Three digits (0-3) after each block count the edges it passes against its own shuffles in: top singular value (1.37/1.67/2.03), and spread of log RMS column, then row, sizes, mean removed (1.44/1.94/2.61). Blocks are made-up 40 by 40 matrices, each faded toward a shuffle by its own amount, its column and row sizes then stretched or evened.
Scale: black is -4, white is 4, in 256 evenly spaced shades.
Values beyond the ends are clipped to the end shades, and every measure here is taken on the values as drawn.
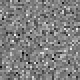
1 0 0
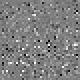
1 1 1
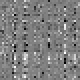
3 3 1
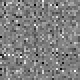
2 1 1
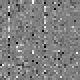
2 2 0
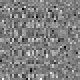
3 0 1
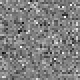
1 0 0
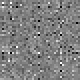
2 1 1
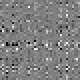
2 2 2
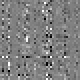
2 3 1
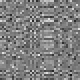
3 0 2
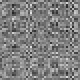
3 3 1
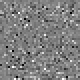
0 0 1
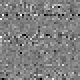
1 0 2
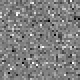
0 0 1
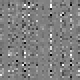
2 3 1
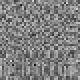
3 0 0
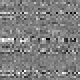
3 0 3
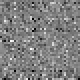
0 1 2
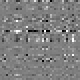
3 1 3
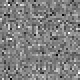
1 0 1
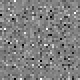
0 1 1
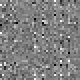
0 2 1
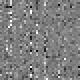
0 2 0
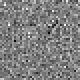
1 0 0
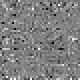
1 0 2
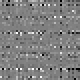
3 1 3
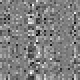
3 3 0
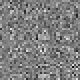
2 2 1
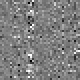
1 2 0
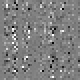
1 3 1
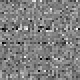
1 0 2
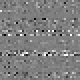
1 0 3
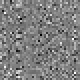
2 2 0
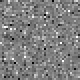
1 0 0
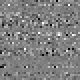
0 0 3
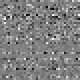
1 1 3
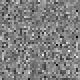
0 2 1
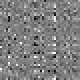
3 2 1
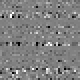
2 1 3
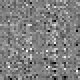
2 2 1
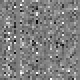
0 3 0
